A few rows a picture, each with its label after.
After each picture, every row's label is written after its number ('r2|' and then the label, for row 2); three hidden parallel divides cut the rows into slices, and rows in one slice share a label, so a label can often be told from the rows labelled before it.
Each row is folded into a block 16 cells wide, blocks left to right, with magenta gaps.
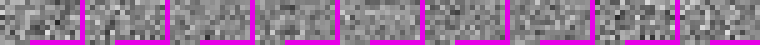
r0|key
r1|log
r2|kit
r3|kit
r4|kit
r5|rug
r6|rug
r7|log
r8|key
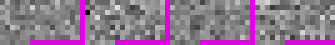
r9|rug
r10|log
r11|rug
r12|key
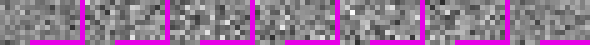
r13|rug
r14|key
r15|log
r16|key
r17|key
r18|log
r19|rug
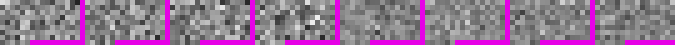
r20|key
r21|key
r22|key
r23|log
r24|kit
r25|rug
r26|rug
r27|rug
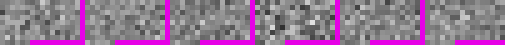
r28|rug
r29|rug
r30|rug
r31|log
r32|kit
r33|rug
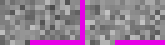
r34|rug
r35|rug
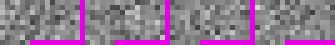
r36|kit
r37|kit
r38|rug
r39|rug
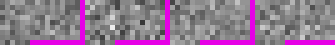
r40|kit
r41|key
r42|rug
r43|kit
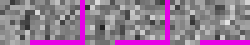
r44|log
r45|key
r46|log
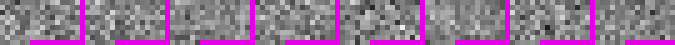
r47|log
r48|key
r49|kit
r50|log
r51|key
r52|kit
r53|key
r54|rug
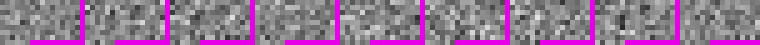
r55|rug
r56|log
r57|log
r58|rug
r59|log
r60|key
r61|key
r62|log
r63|rug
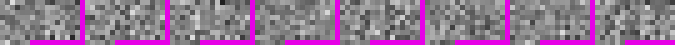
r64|key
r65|key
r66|key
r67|kit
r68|log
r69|rug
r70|rug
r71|key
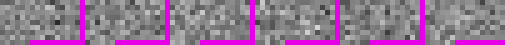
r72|kit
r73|rug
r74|kit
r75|kit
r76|rug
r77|kit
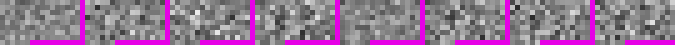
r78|kit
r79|key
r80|key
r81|log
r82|rug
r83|log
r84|log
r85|log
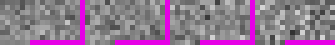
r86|rug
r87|rug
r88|rug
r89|key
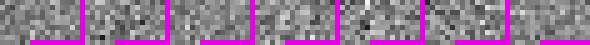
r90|rug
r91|key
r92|rug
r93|key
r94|log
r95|log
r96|kit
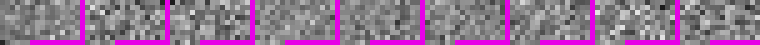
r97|rug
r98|key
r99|log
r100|rug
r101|kit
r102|kit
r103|key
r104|key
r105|key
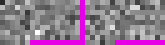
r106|log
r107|key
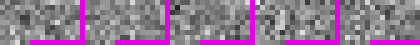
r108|log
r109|kit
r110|log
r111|key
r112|log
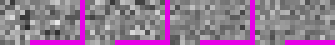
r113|log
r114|key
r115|rug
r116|kit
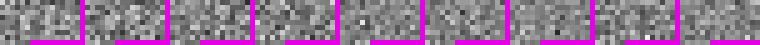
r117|key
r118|key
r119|key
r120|log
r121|rug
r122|kit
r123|rug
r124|log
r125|kit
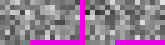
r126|key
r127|log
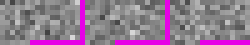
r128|rug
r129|kit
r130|rug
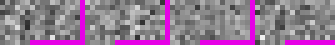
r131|log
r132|key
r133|kit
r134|log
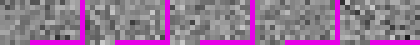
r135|rug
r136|rug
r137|kit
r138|kit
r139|log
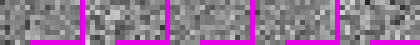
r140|rug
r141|key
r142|rug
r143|rug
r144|key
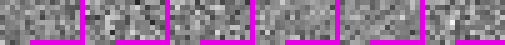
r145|kit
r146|key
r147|key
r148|rug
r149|rug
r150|key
